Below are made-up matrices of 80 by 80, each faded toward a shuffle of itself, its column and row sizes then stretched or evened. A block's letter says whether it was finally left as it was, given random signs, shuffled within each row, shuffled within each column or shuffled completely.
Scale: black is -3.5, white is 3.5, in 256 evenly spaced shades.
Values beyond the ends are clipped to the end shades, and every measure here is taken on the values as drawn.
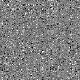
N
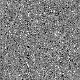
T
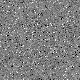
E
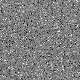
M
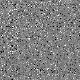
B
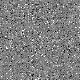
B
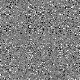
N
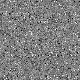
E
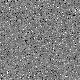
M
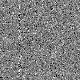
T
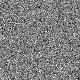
M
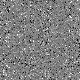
T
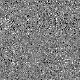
B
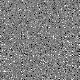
B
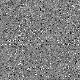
B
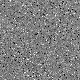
M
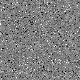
E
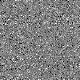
B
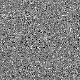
B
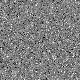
M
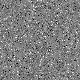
M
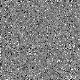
B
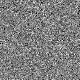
E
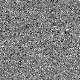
E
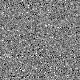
E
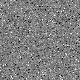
M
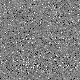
E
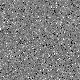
M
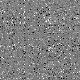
N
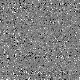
B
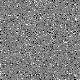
N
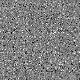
B
